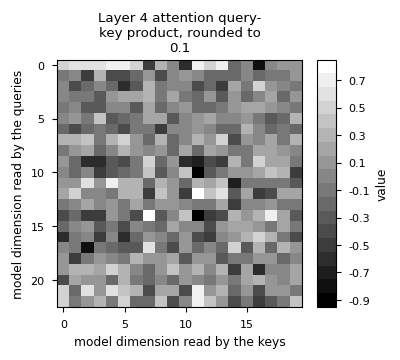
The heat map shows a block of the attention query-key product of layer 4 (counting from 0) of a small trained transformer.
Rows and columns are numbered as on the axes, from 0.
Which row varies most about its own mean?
0
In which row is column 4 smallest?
1
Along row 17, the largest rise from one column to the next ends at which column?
7
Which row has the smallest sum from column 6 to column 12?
9
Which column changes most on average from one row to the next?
2
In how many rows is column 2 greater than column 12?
10
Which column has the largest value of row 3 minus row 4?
6
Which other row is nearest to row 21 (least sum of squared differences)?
11
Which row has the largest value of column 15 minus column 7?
12
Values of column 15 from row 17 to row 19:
-0.3 -0.1 0.2
